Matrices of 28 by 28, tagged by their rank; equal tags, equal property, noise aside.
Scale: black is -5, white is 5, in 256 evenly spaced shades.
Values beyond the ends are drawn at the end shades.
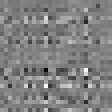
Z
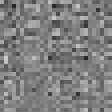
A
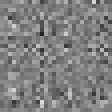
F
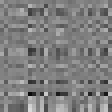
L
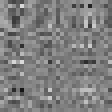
A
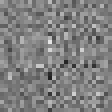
A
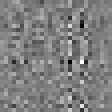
Z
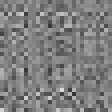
F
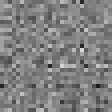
F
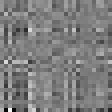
Z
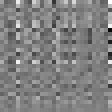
Z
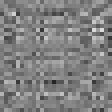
Z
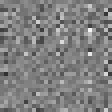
F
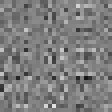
A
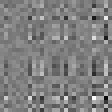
L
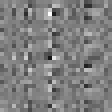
A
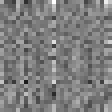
Z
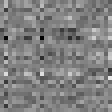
A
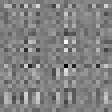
Z
